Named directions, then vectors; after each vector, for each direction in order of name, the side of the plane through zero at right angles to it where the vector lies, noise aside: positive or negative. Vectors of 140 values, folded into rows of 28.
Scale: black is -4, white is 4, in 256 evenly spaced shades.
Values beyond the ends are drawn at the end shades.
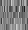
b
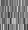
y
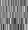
negative, negative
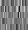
negative, positive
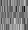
positive, positive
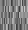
negative, positive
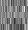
negative, negative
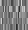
negative, positive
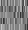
positive, positive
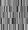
positive, negative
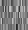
negative, positive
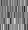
positive, positive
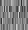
positive, negative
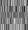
positive, positive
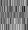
positive, positive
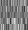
positive, positive
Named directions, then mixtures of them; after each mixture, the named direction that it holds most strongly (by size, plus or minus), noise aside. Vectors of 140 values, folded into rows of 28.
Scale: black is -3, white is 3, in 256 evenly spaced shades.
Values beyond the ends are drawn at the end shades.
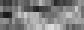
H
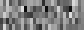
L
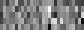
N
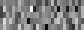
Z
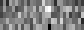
N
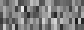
N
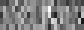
N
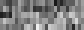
H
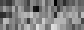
H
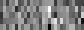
N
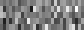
Z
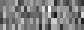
N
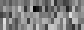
Z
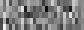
L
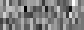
L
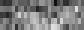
H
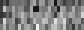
Z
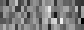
N
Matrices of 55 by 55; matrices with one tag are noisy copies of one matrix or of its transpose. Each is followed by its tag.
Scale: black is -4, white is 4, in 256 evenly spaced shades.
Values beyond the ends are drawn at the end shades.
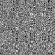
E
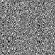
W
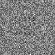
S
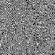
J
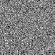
J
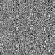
E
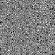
J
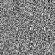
E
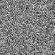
J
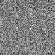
E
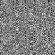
E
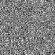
J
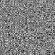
J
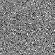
S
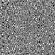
W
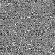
E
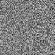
J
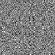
S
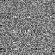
E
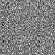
W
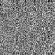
E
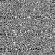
E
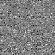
E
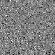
J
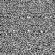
E
